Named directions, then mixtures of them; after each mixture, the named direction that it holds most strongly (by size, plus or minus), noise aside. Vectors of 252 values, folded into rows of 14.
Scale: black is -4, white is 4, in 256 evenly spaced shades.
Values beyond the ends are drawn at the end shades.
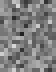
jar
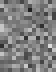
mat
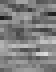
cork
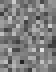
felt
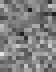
mat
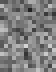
mat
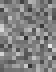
mat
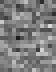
cork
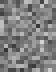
jar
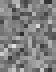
jar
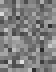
felt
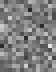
mat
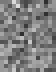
jar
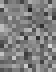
mat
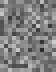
felt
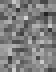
felt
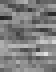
cork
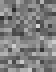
felt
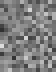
mat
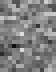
jar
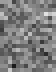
felt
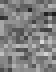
cork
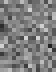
mat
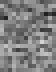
cork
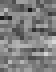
cork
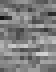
cork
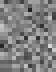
mat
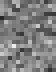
jar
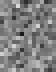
jar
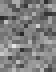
jar
